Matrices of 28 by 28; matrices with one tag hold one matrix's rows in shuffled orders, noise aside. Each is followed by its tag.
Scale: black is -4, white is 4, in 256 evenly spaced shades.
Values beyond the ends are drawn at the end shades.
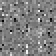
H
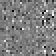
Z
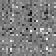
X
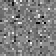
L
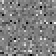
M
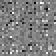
X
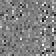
Z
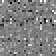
M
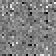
X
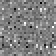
M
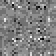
L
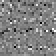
M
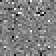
L
